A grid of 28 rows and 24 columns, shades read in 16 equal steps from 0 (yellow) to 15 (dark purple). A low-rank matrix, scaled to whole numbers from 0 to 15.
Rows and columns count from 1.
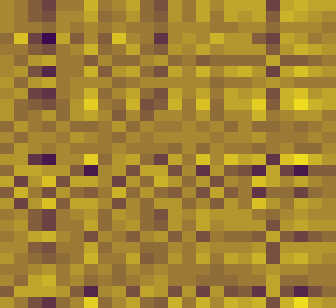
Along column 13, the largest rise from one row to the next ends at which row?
16
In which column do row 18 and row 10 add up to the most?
4
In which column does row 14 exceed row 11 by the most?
19
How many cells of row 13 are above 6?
10
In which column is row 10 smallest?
22
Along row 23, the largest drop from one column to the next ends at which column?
21
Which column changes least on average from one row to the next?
14
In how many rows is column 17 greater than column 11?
8
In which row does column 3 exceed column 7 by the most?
15
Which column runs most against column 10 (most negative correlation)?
11
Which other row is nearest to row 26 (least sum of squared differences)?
6
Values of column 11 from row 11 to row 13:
9 6 7
